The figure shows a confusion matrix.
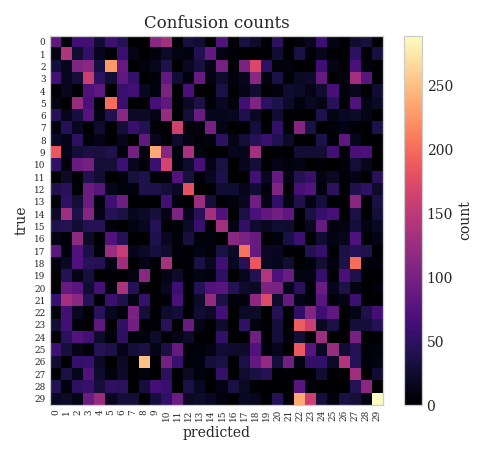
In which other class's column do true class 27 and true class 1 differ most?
14
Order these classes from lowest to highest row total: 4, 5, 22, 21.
4, 22, 5, 21
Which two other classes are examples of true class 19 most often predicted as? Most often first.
8, 21
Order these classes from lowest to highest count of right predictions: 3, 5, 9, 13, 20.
20, 13, 3, 5, 9
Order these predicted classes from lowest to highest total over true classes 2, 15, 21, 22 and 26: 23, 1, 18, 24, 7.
7, 23, 1, 24, 18
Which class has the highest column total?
18
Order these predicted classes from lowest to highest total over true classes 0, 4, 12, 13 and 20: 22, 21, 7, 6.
21, 7, 22, 6
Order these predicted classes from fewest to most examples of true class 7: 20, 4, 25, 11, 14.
25, 4, 20, 14, 11
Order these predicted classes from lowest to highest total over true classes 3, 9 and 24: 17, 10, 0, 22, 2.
17, 22, 2, 10, 0
